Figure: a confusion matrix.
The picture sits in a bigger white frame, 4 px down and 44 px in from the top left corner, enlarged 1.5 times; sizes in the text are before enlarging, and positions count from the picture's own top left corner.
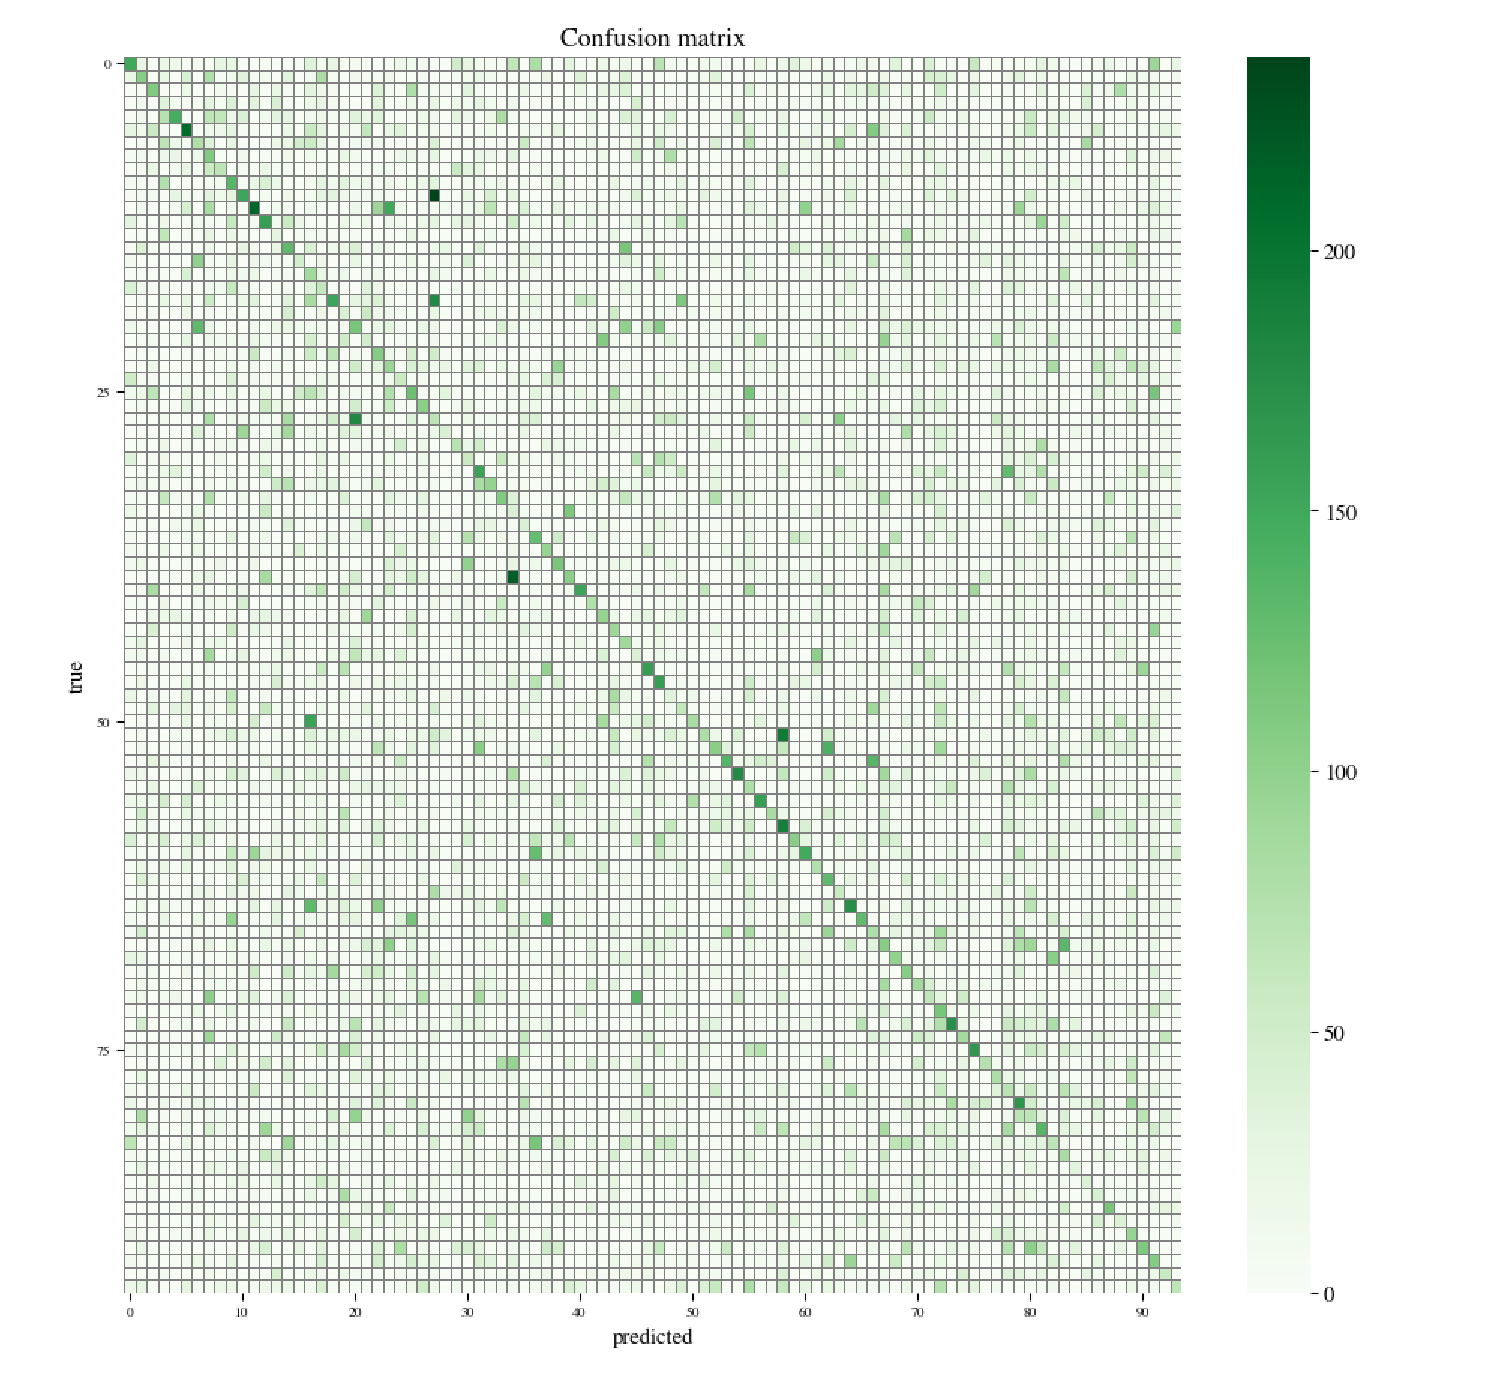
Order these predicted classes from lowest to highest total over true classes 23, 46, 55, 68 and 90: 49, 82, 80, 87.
49, 87, 80, 82
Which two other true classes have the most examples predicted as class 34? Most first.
39, 76
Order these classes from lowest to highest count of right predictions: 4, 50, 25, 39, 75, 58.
50, 39, 25, 4, 75, 58
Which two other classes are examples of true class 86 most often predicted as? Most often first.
19, 66
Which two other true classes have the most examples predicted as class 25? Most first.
65, 2
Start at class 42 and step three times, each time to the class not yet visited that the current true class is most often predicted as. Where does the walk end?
83
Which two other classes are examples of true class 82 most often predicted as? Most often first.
36, 14
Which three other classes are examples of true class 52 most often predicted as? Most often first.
62, 31, 72
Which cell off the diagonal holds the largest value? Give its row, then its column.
10, 27
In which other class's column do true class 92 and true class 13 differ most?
69
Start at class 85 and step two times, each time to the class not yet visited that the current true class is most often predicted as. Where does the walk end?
9
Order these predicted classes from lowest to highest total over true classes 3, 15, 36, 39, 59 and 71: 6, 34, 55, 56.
56, 55, 6, 34
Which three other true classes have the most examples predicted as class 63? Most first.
27, 6, 31
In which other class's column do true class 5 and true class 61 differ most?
66
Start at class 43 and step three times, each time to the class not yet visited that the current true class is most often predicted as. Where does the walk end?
16
